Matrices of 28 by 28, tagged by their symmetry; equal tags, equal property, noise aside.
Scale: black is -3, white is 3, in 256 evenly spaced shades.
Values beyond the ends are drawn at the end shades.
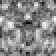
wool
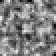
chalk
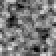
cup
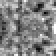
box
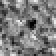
chalk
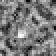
chalk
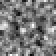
cup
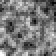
chalk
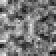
box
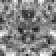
wool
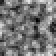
box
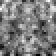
wool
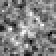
chalk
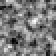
chalk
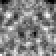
wool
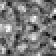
box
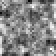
cup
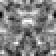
wool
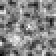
chalk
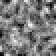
chalk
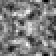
box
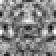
wool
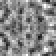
box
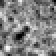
chalk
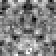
wool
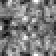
box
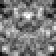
wool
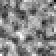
chalk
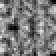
box
